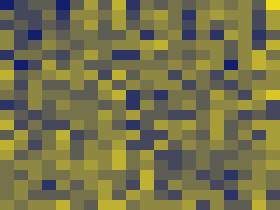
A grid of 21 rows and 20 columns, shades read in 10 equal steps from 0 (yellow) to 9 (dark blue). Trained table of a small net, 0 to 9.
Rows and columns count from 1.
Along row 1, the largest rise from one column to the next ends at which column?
10
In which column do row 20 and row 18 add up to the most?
17
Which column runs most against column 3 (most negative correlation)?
15
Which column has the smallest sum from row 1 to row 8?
20
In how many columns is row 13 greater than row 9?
6
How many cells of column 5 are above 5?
9
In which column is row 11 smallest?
18
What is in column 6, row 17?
4
